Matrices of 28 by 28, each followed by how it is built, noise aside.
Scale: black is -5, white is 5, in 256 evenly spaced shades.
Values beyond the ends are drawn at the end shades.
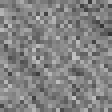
Toeplitz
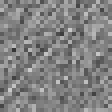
Hankel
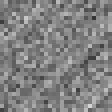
Hankel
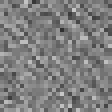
Toeplitz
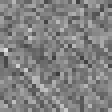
Toeplitz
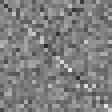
diagonal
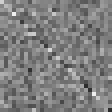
diagonal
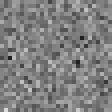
noise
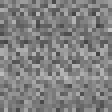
repeating columns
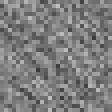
Toeplitz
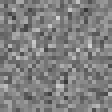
repeating columns
